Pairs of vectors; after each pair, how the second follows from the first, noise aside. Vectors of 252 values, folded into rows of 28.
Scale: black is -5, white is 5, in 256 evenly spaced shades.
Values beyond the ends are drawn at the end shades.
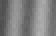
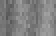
wrapped around, shrunk.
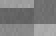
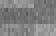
shrunk.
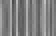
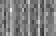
reversed.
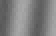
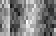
wrapped around, scaled up.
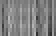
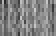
reversed.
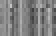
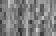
wrapped around.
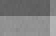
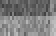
copied.
